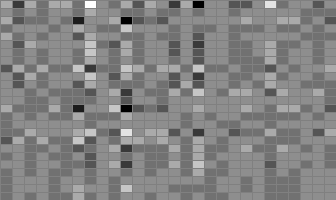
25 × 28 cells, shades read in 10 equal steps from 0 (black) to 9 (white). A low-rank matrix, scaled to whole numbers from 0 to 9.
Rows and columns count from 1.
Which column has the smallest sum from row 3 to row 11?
17
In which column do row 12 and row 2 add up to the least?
11
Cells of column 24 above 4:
13
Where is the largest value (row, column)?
1, 8
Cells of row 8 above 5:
2
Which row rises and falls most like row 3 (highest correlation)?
14
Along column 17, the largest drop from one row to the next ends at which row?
10
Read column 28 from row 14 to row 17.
3 5 5 6
